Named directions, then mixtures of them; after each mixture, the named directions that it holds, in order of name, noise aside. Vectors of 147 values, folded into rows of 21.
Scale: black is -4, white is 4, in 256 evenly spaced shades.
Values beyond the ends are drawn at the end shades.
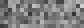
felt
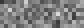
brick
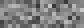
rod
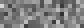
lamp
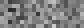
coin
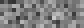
brick, coin.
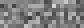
lamp, rod.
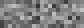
rod.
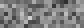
lamp, rod.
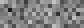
brick, coin.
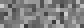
lamp.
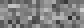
coin, rod.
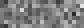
brick, felt.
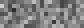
coin, lamp.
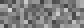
brick, lamp.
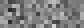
coin.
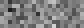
coin.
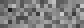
coin, felt.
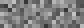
brick, lamp.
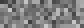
brick, lamp.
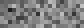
coin, felt.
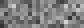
felt, rod.
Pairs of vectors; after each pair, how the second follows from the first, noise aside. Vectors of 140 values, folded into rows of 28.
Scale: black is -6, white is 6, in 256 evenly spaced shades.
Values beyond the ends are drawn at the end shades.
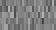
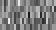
wrapped around, negated, scaled up.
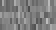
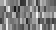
reversed, scaled up.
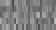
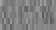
wrapped around, negated, shrunk.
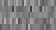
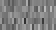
reversed.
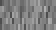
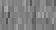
reversed, partly zeroed.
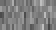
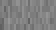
wrapped around, negated, shrunk.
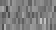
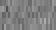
shrunk.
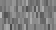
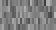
reversed.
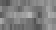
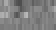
reversed, partly zeroed.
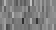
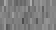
shrunk.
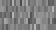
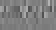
reversed, negated, partly zeroed.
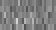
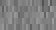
wrapped around, negated, shrunk.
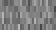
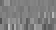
reversed, partly zeroed.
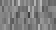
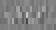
reversed, negated, partly zeroed.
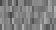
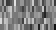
reversed, scaled up.
